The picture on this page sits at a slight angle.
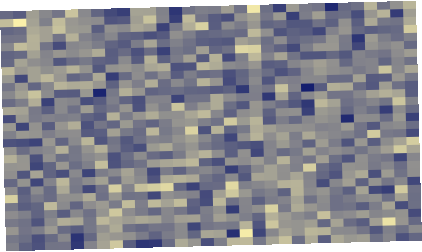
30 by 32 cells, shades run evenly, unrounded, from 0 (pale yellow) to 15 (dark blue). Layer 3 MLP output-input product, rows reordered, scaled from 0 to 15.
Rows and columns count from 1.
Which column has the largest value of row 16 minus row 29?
19
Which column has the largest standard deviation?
18
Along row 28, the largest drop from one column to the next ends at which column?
21
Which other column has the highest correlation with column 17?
31
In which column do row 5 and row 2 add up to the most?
28
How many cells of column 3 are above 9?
10
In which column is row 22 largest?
3
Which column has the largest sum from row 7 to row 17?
8
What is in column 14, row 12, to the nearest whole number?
12
